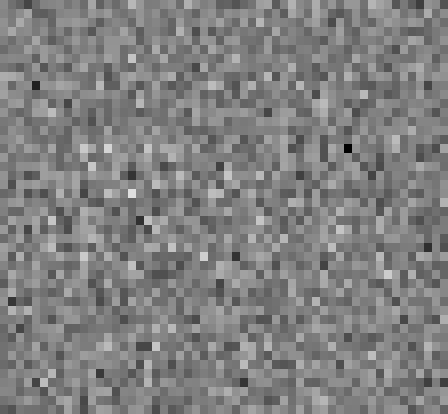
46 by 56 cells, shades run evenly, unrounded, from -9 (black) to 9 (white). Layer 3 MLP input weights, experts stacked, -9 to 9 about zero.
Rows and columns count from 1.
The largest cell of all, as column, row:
17, 22
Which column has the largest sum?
40
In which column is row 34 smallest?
2
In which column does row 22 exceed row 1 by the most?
28
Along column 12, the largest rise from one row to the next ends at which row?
19
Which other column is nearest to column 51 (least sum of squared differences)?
55
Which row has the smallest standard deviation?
14
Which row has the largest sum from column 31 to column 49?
1
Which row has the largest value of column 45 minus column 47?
20
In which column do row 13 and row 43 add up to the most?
6
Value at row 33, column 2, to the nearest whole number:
3
